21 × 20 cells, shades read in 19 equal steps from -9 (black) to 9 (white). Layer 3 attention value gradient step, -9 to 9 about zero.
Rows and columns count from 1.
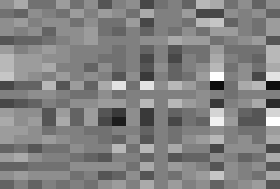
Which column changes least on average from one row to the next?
12
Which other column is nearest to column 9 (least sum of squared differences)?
19
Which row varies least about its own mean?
11
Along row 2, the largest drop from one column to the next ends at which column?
15
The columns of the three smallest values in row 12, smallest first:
20, 16, 1
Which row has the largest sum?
9
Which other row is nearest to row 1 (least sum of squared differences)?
3
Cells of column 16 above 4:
5
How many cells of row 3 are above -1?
13
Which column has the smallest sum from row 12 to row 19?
8
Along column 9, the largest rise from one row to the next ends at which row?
10
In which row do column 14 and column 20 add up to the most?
14
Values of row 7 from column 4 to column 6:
1 1 0
